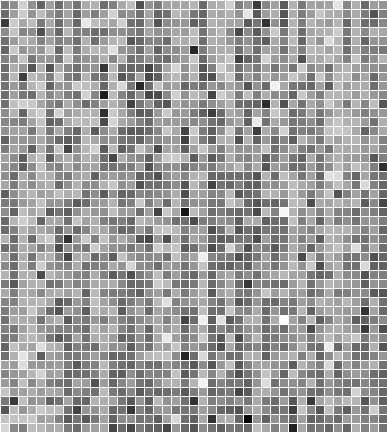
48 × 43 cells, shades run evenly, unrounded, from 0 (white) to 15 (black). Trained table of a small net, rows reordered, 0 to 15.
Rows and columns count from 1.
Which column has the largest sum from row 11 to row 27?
24
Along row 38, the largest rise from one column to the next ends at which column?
27
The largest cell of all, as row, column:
47, 28
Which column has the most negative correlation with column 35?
34
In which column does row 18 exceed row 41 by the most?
3
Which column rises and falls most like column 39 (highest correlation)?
19
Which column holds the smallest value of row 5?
37
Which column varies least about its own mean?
20
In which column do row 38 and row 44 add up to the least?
40
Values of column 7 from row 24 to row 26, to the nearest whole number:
8 5 9
